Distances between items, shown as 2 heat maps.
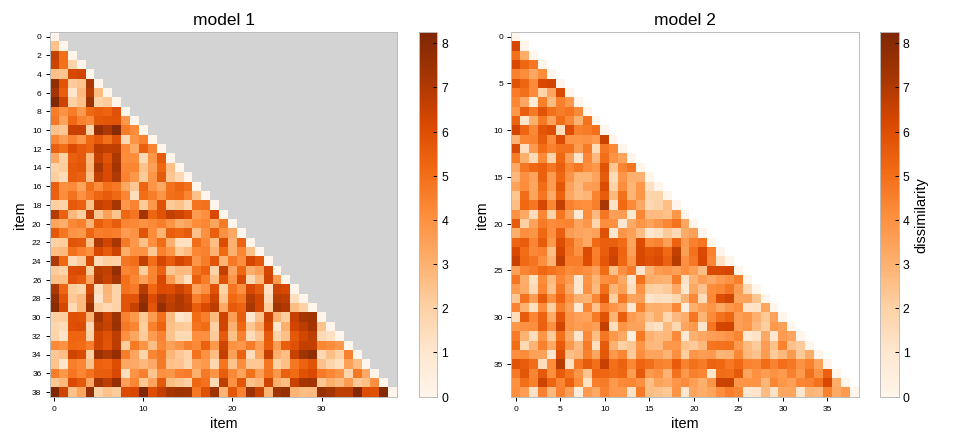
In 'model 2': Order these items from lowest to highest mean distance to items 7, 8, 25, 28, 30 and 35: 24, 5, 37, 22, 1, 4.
37, 4, 22, 1, 5, 24
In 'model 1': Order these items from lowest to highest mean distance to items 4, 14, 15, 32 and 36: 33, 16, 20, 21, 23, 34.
34, 23, 20, 33, 16, 21
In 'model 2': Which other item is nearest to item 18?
11
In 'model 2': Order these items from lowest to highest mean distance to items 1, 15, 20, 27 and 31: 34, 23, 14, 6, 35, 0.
34, 14, 6, 0, 35, 23
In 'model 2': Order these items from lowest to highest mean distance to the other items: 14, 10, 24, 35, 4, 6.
4, 6, 14, 35, 24, 10
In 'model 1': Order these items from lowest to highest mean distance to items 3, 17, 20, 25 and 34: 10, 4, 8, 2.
4, 10, 8, 2
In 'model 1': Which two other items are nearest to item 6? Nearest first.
2, 29
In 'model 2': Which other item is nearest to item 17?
28
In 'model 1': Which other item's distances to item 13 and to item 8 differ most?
10
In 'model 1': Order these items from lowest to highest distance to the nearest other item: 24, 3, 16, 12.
24, 3, 16, 12
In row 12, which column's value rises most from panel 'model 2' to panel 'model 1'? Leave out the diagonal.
29
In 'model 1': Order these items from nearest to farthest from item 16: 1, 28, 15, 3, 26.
3, 1, 28, 15, 26
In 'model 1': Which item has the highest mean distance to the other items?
38
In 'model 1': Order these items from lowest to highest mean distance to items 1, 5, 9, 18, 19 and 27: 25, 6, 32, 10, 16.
16, 32, 6, 25, 10
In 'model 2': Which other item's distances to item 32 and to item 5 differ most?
13
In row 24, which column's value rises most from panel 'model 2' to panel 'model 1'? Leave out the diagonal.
23
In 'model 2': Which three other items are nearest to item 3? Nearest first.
35, 6, 34
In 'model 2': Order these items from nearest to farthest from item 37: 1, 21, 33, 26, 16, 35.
21, 16, 26, 33, 1, 35
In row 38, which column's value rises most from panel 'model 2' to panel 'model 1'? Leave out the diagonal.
26
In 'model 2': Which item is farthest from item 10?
18
